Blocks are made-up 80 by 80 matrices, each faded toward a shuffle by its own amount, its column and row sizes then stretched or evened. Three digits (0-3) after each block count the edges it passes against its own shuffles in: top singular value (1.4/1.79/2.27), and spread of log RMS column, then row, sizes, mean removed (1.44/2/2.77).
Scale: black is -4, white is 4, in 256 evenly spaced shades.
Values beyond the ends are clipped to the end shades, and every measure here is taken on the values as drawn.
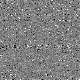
0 0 2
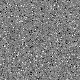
0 0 0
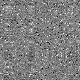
2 0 0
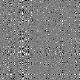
3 3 2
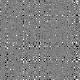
3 3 2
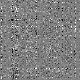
1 3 2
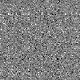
2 1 1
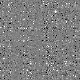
1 2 2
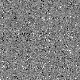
1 1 1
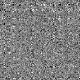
2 2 2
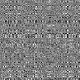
3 2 3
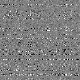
2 1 3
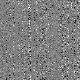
0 3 0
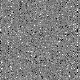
1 2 0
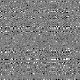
3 1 3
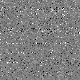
0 0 2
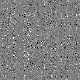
0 2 1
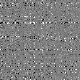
2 2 3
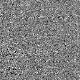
0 1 2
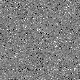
0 0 1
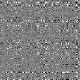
3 2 3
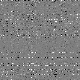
0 1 3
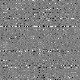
2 1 3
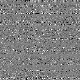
2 0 3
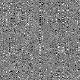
2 2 1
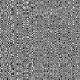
3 3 0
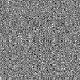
3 1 1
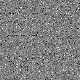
1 0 1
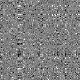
3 2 2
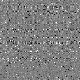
3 0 2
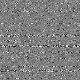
1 0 3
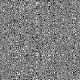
2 2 0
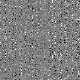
0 3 1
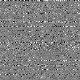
2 0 3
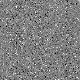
0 1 0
